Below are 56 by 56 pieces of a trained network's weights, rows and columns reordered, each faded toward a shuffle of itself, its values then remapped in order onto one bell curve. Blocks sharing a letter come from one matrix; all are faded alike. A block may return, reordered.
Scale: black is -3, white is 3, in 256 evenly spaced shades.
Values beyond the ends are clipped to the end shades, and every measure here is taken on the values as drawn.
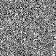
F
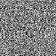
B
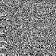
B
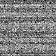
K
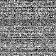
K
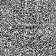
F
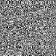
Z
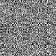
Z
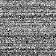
K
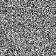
F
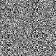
B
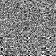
B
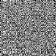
Z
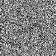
F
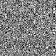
B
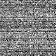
K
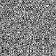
Z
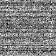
K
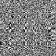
Z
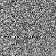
B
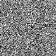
F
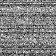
K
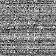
K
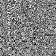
F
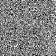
F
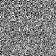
B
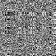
Z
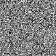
F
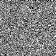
F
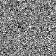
F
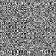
Z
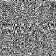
B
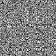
B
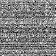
K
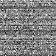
K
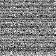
K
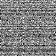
K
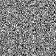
F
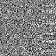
Z
